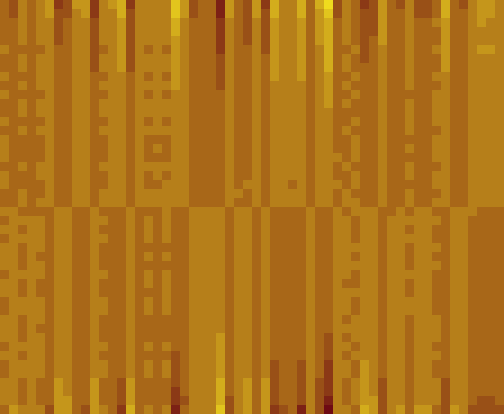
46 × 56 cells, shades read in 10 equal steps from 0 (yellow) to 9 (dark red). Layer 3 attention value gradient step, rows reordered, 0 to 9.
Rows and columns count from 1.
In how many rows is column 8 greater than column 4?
2
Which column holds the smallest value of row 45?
25
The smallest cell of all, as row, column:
1, 37
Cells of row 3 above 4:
25
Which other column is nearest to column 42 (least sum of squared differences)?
8
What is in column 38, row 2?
6
